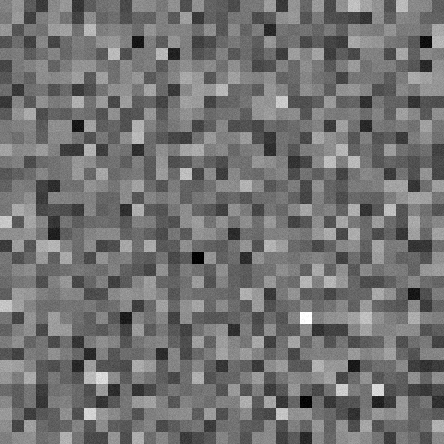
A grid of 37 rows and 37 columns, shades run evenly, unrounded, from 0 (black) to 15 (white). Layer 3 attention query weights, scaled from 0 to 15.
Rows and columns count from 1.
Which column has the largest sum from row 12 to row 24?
27
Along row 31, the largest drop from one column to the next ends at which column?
30
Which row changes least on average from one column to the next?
17
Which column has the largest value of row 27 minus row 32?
26
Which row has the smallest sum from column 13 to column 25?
22
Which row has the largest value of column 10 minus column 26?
37
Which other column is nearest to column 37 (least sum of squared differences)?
10
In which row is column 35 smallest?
25
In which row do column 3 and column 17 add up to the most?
32
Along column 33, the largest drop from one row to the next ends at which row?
19
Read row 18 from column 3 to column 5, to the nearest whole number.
9 4 5
